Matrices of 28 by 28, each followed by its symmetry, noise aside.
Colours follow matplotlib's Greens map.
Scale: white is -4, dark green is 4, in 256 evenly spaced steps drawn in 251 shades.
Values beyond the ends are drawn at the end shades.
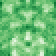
mirrored left to right.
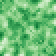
symmetric.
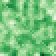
no symmetry.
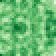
mirrored top to bottom.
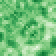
symmetric.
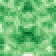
mirrored left to right.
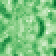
mirrored top to bottom.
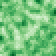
symmetric.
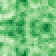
mirrored top to bottom.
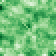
no symmetry.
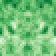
mirrored left to right.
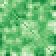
symmetric.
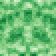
mirrored left to right.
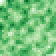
symmetric.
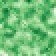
no symmetry.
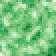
symmetric.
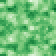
mirrored top to bottom.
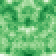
mirrored left to right.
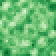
symmetric.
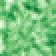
no symmetry.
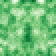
mirrored left to right.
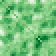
symmetric.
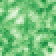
symmetric.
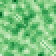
symmetric.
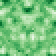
mirrored left to right.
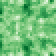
mirrored top to bottom.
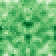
mirrored left to right.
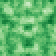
mirrored left to right.
